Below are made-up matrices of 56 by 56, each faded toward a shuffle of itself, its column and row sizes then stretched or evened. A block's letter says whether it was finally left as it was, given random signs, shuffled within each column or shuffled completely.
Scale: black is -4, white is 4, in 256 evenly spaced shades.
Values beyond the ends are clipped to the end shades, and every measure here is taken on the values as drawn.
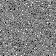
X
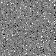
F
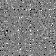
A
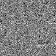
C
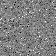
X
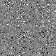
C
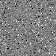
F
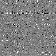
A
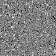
F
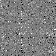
C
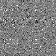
A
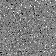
X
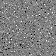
X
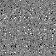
C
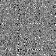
C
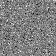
X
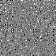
A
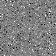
F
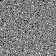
X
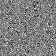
F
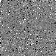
C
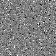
F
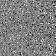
F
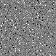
F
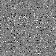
C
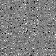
A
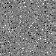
A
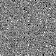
F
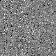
F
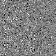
F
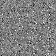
F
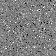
X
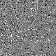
C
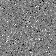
X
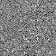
C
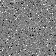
X
